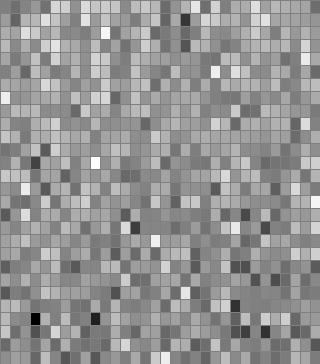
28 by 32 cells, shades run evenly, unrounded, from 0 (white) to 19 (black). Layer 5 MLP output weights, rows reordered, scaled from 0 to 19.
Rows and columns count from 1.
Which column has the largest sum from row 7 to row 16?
18
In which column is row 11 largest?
30
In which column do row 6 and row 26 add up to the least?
22
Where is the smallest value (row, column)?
13, 10
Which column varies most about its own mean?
4
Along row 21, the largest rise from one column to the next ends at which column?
24
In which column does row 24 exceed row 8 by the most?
11
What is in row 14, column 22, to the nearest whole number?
5
